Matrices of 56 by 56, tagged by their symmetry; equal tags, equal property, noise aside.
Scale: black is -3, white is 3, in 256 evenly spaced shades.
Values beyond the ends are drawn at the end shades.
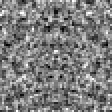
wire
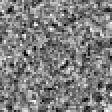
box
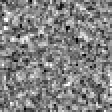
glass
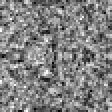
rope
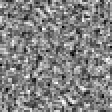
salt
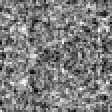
rope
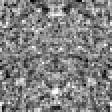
wire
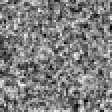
glass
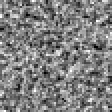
glass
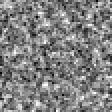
glass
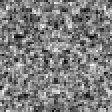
wire
